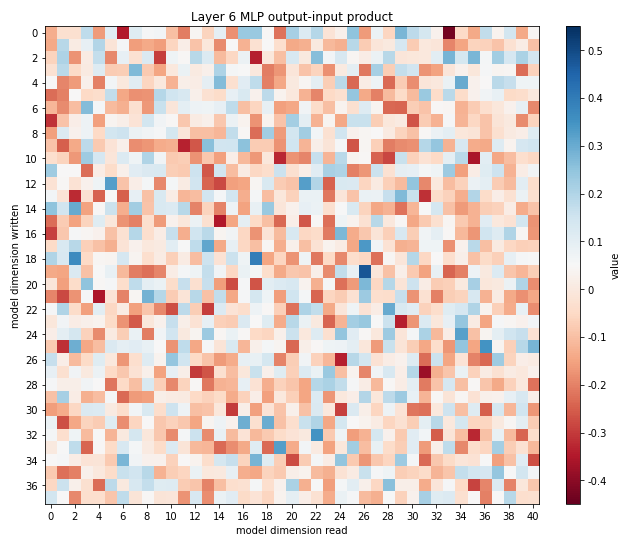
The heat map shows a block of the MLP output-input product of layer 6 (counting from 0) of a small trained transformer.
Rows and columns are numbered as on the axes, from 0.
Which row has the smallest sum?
15
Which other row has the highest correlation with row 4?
9
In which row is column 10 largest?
26
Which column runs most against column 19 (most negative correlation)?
3
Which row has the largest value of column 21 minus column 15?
12
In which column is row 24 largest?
34
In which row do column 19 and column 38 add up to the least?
10
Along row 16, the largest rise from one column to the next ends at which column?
24
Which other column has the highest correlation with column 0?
30
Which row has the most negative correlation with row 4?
1
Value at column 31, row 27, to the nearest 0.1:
-0.4
